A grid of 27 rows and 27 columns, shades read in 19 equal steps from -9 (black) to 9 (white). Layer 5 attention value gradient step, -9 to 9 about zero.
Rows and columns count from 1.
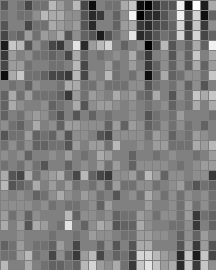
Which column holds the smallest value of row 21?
13
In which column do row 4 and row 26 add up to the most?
4
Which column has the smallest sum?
19
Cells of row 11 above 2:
4
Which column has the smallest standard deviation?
16
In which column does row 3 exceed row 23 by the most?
25
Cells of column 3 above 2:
2
